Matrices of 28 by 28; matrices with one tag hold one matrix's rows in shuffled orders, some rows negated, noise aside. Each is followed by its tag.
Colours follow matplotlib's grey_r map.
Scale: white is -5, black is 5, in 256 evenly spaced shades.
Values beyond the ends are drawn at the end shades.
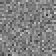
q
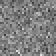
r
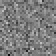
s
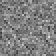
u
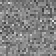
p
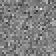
s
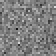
r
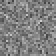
s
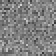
p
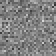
p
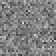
p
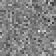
q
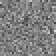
q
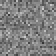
p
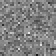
r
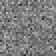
p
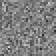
s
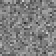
u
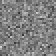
u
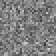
u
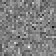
r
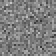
s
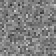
r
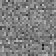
p
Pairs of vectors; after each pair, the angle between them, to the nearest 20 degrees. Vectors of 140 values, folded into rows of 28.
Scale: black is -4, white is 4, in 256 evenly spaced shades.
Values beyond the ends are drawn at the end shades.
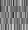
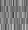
20 degrees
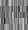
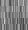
140 degrees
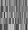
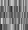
60 degrees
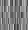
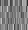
40 degrees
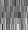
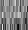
160 degrees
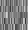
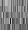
120 degrees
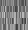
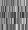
160 degrees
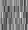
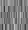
60 degrees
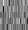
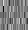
20 degrees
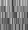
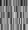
140 degrees
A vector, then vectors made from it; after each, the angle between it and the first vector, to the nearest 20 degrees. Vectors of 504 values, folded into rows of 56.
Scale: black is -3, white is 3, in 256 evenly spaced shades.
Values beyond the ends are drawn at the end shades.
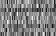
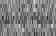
120 degrees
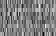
140 degrees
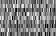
40 degrees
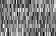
140 degrees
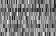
20 degrees
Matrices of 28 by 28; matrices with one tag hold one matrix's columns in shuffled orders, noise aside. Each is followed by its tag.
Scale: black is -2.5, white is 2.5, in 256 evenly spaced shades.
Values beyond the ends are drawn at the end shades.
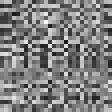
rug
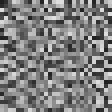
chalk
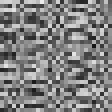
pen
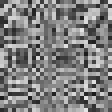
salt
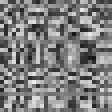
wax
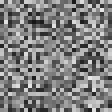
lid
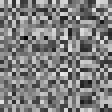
chalk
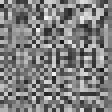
salt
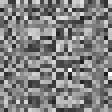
chalk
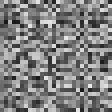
lid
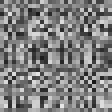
wax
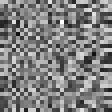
lid
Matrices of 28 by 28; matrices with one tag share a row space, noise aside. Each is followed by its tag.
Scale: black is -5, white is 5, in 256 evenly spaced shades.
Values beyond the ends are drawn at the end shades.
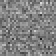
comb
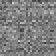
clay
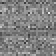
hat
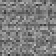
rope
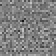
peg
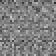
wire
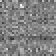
clay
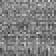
hat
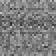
wire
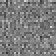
peg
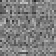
comb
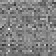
rope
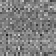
peg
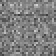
wire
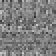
rope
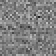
hat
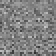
wire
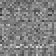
wire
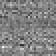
clay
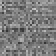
clay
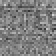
rope
